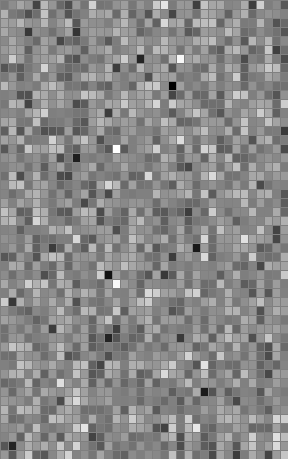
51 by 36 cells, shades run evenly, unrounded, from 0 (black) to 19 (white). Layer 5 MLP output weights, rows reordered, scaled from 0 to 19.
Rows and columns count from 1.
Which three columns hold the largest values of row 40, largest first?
24, 28, 8
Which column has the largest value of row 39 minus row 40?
2
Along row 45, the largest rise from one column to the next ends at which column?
9
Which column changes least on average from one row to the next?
17
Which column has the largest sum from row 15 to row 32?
26
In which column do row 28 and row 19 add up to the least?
25
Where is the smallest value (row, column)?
10, 22
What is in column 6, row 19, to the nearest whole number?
7
